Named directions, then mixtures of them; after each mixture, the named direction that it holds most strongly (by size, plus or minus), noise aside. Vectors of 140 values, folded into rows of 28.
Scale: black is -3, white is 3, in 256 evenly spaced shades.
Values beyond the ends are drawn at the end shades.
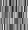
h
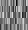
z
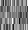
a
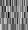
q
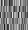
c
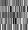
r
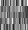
a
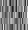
h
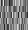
c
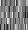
z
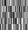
r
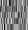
h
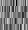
z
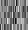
z
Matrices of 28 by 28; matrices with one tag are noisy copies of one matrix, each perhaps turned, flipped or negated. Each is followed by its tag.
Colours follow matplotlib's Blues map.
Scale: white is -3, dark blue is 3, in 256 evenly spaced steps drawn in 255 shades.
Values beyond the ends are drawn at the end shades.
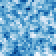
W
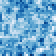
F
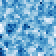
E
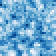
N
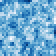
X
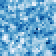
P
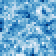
X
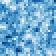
P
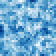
X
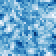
W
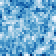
F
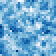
X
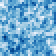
P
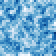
X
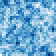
P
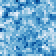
F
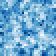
N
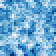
N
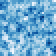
P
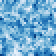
W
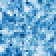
W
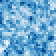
P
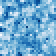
F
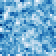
F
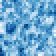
E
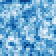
X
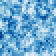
X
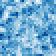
F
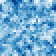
W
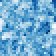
E
